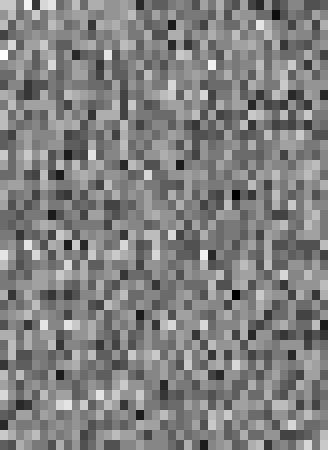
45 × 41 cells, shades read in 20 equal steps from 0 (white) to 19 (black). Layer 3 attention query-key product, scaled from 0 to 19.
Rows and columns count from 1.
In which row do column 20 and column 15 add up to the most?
29
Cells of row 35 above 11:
7
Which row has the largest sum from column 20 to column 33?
40
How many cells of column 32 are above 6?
38
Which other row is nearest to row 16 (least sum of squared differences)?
15
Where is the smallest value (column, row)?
1, 6
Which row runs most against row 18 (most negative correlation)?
25
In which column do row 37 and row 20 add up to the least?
24
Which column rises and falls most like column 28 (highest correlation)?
10
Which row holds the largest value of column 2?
30
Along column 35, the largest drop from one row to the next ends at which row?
3
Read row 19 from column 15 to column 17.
9 10 9
